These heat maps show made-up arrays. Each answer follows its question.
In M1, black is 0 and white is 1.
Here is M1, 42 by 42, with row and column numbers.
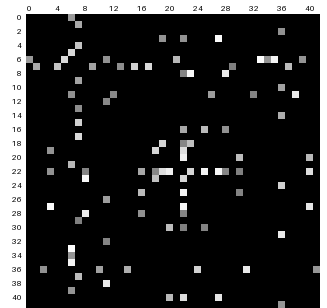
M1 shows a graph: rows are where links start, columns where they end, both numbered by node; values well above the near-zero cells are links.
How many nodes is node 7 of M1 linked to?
8
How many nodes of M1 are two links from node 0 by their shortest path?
7
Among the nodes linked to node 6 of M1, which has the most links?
node 11
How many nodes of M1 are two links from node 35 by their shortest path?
7
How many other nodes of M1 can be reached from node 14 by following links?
6
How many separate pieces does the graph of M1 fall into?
4
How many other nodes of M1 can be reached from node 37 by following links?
8
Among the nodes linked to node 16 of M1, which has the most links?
node 22
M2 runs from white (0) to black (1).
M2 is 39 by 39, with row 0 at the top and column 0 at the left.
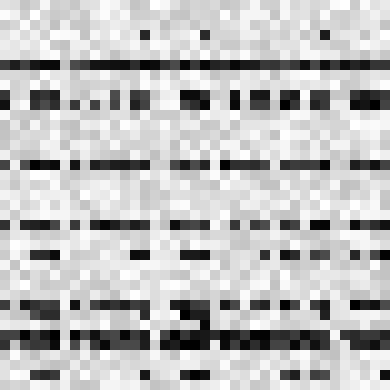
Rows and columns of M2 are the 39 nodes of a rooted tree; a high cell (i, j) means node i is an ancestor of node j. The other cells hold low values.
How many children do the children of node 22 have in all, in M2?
2
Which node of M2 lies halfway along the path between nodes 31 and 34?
10
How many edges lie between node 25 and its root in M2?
8
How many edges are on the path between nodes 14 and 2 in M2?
8
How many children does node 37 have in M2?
4
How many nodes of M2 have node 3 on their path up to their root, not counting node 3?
3
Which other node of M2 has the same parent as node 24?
30
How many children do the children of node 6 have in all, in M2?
4
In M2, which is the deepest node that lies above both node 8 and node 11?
33
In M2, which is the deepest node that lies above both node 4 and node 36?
9
